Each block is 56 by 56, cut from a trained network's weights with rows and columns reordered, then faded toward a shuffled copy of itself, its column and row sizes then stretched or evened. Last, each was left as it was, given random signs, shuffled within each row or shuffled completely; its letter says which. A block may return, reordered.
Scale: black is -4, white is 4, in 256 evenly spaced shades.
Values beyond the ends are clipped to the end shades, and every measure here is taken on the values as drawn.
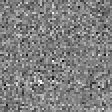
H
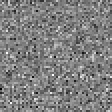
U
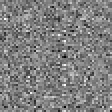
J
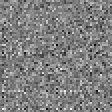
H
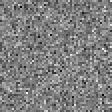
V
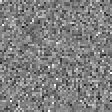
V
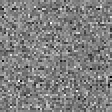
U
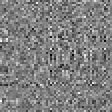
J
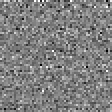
U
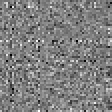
J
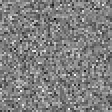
V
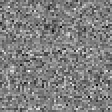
U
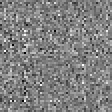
H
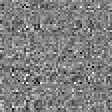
J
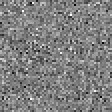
U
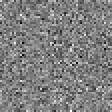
J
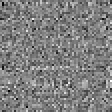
J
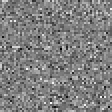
U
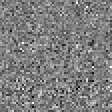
H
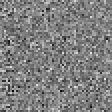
H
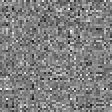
J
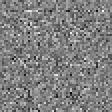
H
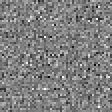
U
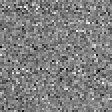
U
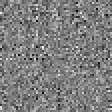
H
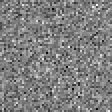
V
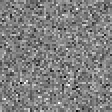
V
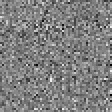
H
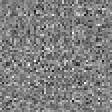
J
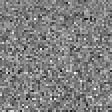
U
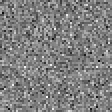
V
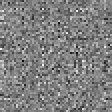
J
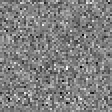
U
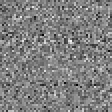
U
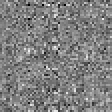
J
